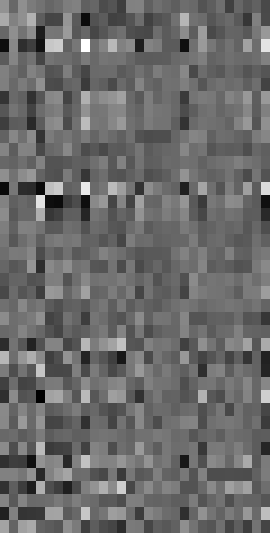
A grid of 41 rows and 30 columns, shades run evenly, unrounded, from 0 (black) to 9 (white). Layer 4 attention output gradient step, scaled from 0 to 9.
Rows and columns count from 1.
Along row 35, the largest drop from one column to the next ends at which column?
6
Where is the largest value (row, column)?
4, 10
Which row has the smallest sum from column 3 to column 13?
16
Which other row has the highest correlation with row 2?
14
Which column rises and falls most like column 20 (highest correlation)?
26
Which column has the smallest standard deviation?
20
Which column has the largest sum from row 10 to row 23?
22
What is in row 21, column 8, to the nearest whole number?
5
